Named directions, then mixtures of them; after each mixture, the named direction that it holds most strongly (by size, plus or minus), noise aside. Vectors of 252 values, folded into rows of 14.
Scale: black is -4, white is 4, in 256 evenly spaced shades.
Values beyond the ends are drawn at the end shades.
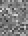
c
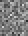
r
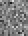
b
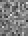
r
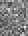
c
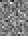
r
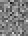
r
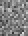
r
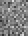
b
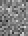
c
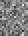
r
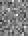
b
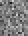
b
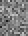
c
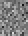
r
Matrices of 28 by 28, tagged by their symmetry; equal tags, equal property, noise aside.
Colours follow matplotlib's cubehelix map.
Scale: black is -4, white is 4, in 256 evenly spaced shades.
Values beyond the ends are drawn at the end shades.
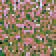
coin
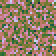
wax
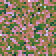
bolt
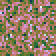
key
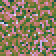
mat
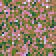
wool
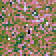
wool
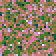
bolt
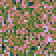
bolt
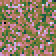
wool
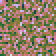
bolt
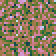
key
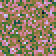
wax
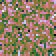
bolt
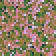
bolt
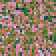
wool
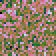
bolt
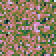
key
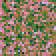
key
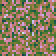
key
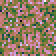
wool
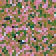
wax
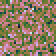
bolt
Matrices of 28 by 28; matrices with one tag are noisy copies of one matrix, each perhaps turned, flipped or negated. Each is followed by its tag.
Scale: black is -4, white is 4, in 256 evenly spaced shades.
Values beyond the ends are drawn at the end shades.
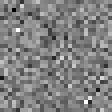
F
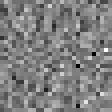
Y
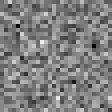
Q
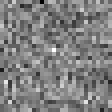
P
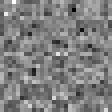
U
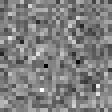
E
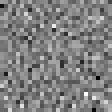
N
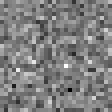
E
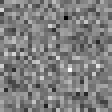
Q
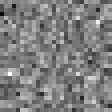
U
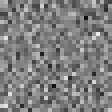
N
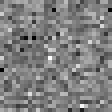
P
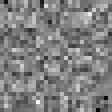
U
